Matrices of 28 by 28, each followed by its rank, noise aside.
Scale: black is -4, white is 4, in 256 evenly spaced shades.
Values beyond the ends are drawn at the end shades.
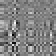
two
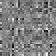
three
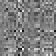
three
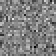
eight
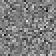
eight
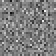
eight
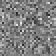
six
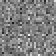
eight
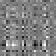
two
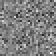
eight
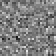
six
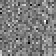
eight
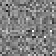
four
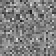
eight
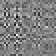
three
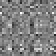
four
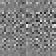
three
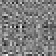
four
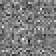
eight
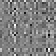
three
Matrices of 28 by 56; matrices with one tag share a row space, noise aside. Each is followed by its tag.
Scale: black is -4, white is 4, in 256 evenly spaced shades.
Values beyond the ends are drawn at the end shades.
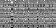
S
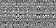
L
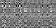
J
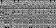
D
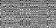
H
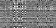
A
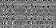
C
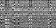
D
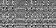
C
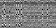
J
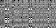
D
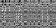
J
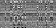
A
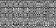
L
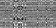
A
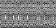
L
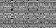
S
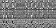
C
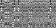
D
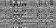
A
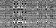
A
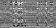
A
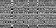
S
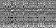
S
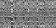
S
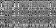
D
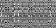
D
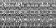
J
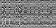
J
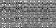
J
